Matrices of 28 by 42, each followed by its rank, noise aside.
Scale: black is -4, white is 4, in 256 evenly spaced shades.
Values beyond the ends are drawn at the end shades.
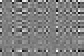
one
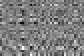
three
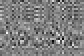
four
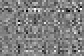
four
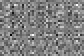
four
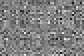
four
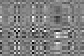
two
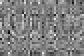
four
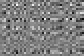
two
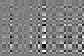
one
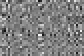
four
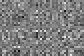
four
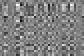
two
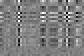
one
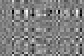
two
